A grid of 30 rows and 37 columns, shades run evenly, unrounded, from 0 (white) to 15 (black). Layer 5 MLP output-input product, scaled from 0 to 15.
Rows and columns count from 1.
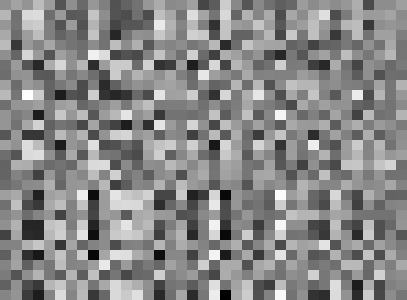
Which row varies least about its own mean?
11
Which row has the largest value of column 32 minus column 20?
23
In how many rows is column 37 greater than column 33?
15
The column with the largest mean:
4
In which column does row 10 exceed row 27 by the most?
10
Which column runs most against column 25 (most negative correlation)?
31
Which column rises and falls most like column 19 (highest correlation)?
16
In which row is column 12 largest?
13
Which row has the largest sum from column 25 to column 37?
7
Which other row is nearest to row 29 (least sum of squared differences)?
21
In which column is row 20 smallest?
26
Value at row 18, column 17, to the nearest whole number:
10
